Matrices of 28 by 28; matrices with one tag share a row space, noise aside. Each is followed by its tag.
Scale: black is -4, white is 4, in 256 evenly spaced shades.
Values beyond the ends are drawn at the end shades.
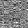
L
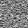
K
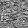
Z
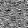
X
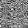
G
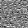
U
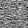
X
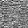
L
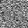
K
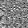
K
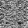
X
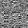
L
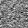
G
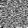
K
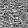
L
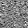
K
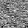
Z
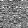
L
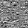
Z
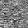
L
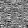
X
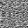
K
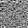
K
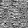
L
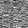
L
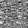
X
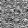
U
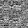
L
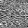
K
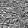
Z
